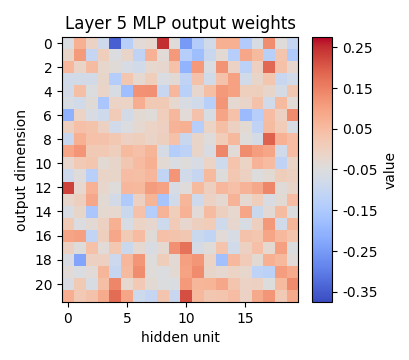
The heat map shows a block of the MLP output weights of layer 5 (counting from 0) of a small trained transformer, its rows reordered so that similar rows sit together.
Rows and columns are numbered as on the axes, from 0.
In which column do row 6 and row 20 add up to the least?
0
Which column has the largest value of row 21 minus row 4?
10
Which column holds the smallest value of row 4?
5
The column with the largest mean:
17
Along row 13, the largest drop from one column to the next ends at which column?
8
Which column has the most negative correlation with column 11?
1
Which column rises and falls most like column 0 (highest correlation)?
16
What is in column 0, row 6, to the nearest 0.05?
-0.2
